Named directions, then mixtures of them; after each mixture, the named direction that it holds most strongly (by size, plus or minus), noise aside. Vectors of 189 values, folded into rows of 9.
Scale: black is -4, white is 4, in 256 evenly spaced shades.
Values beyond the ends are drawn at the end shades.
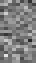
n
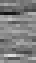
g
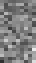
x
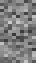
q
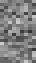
q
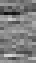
g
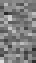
x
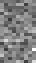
x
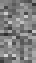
n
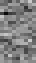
n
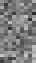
x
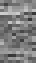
g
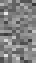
n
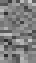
n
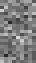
q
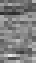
g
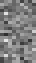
n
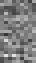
n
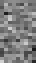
x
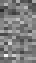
n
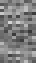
q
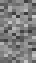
q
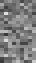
x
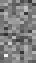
n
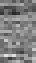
g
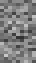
q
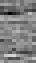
g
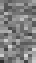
x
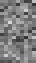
q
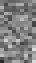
x
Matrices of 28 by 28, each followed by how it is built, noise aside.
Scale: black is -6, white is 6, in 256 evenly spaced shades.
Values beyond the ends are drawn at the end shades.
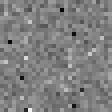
sparse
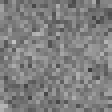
smooth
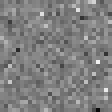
sparse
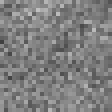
smooth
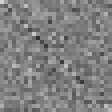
diagonal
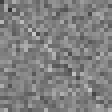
diagonal
